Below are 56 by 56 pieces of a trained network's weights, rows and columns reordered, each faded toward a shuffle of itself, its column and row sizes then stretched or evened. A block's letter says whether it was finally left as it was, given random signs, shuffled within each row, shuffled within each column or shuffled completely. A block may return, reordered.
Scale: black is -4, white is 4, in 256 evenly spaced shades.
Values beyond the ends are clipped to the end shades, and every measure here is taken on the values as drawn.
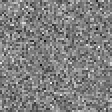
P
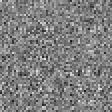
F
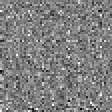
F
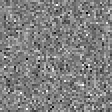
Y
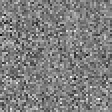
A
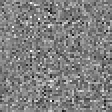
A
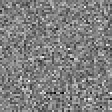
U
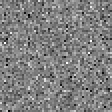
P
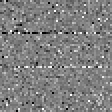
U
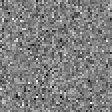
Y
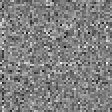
A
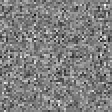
A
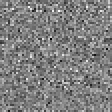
U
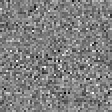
U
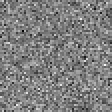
P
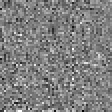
F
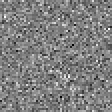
P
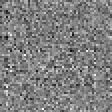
A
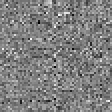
F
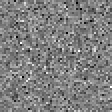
P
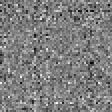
A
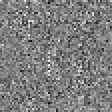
A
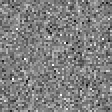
P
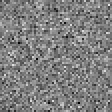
P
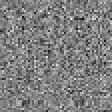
F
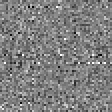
A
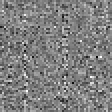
F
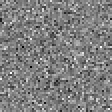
P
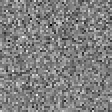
U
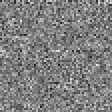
U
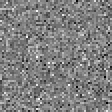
Y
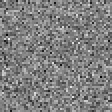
P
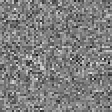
A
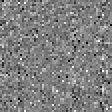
Y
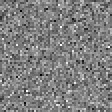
P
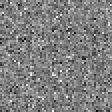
Y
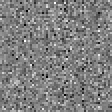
Y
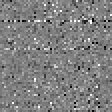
A
